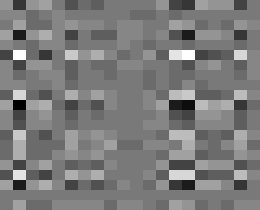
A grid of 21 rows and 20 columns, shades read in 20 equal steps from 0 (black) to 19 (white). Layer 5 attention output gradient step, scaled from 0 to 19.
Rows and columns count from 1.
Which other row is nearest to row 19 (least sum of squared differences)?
4
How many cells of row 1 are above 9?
7
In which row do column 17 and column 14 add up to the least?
11
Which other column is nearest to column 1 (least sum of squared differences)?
17
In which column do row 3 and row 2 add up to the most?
2
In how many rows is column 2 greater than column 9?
10
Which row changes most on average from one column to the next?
6
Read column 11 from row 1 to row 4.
9 8 10 10
